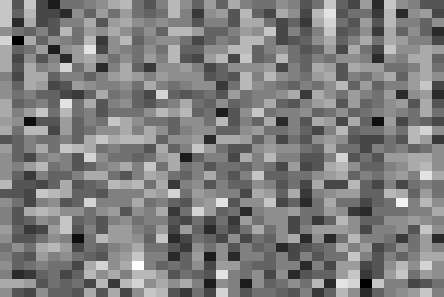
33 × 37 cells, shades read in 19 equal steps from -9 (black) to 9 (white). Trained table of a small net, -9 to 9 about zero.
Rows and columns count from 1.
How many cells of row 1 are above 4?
4
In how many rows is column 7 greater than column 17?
8
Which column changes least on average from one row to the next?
33
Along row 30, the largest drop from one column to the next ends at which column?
13
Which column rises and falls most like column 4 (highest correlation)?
17
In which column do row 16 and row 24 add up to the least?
31
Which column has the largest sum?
36
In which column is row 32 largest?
29
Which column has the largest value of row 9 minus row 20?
3
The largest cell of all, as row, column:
30, 12
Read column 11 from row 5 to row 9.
4 0 1 3 3
